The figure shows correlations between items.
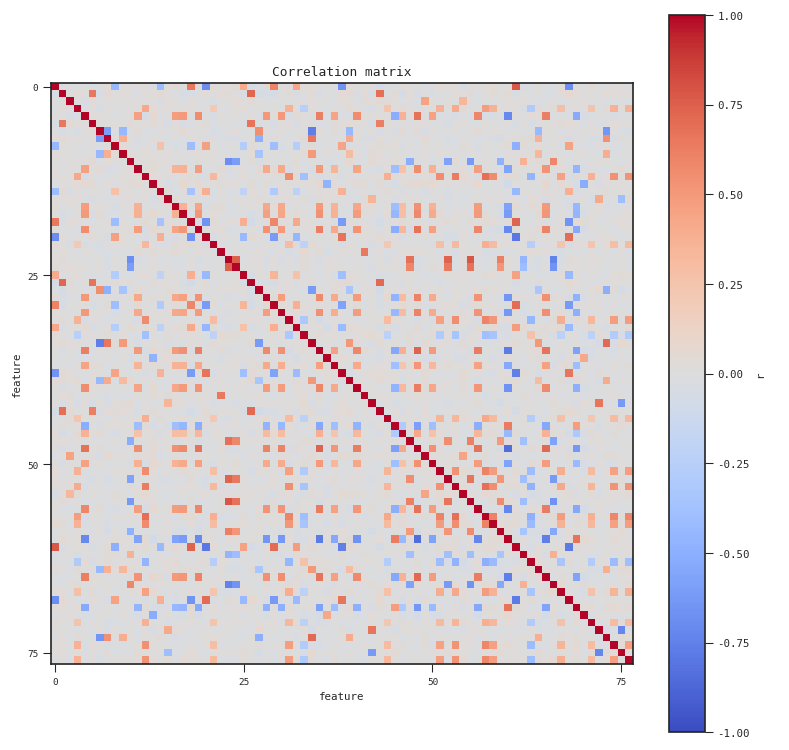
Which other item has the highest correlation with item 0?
61
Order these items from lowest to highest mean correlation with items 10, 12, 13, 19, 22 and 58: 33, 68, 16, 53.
33, 68, 16, 53
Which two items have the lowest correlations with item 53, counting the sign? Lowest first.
63, 33
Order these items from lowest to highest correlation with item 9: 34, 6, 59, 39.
6, 59, 39, 34
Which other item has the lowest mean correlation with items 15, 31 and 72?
75
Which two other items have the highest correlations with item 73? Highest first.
34, 7
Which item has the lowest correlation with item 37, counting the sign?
60
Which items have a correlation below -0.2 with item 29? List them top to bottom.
8, 14, 20, 38, 68
